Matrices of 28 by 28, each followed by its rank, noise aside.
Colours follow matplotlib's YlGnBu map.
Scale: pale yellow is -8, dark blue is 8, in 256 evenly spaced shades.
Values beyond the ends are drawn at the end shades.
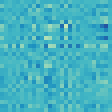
three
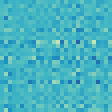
three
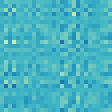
two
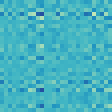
two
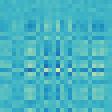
one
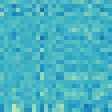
three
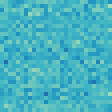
six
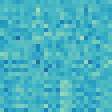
six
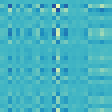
one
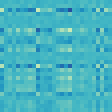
one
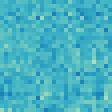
six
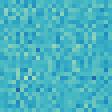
six
